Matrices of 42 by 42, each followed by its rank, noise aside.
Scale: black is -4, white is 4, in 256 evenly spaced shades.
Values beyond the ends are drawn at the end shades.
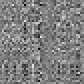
four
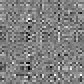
four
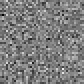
seven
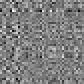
three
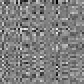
three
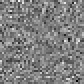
seven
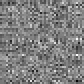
six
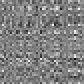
three
